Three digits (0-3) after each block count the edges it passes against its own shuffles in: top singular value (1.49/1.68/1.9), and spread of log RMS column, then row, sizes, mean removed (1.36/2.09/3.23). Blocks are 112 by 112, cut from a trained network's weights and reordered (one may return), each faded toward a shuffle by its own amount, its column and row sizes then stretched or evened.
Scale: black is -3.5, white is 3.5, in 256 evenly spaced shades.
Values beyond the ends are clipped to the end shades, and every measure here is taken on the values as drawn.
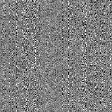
2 3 0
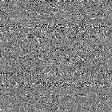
2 1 3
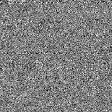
1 0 2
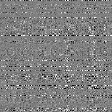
2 2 3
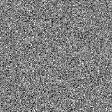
0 2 0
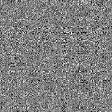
3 2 2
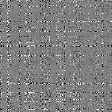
1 3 3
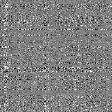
0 2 3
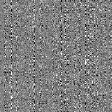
3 3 1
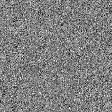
0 1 0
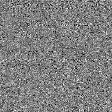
0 1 2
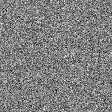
0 0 0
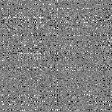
0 2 3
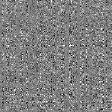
2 3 2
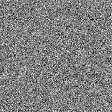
0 0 1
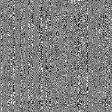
1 3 1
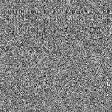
3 1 1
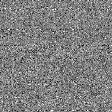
1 0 2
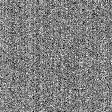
1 0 0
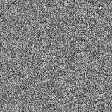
3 0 0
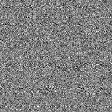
2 0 2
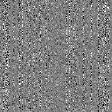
0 3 1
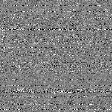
0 1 3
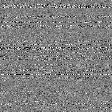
0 0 3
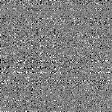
0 2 3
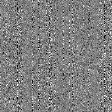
0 3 0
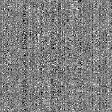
3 2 2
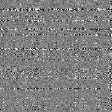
3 2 3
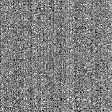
2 1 2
